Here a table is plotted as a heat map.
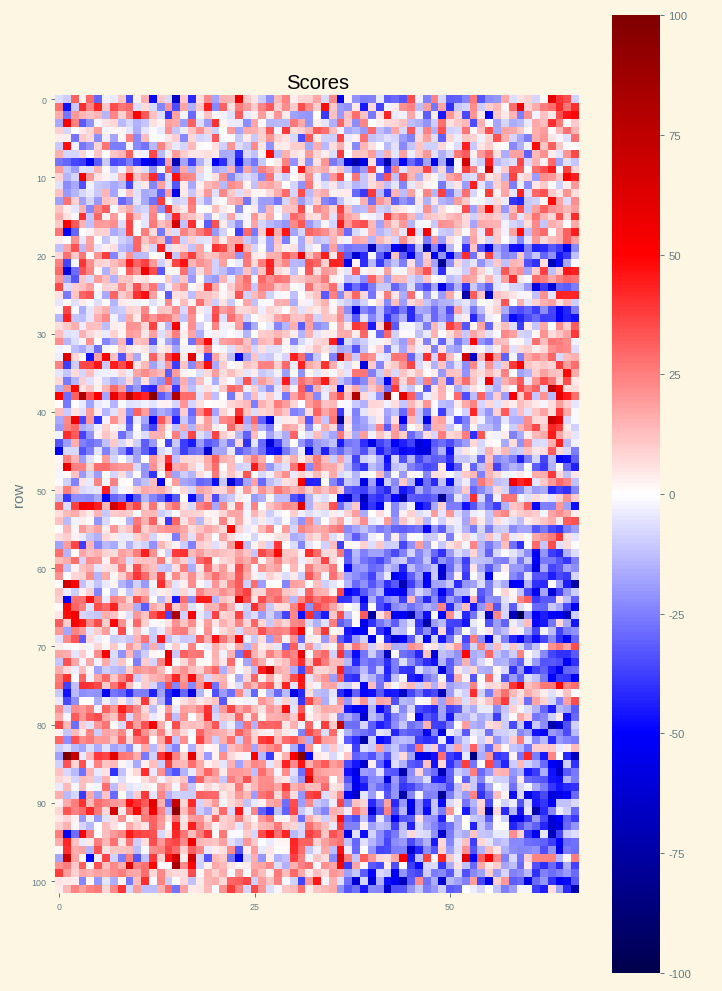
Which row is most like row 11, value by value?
83
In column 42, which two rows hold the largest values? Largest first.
38, 29
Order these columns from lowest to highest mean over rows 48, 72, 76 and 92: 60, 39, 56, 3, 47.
47, 39, 3, 60, 56
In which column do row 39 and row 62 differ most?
1
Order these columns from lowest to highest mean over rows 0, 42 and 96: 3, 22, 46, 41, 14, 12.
12, 46, 41, 3, 14, 22
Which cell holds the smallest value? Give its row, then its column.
66, 59
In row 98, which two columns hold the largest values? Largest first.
15, 9
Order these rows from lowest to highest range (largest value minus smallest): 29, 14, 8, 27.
14, 27, 29, 8
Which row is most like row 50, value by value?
88
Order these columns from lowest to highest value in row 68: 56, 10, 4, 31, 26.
56, 4, 10, 26, 31
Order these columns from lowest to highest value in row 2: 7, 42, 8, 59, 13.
59, 13, 8, 7, 42
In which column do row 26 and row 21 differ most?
63
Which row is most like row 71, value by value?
20
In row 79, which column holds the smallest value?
39
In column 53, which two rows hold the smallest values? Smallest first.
84, 33
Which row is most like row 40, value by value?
31
